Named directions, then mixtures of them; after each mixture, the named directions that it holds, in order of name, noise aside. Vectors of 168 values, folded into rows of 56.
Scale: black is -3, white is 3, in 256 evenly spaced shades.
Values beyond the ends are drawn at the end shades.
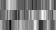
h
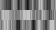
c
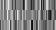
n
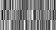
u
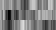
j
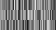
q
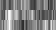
j, u.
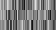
j, n, q.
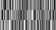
u.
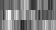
j.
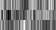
j, u.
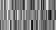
n.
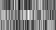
c, q.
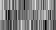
j, n, q.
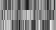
c, u.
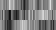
h, j.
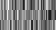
n.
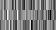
n, q.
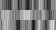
c.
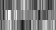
j, n.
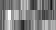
j.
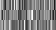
q, u.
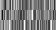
u.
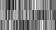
h, q.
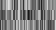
c, n, q.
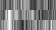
j, u.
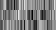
h, q, u.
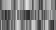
c.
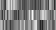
h, u.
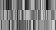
c, n.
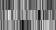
j, n, q.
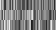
c, n, u.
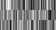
h, n.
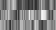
c, h.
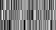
u.
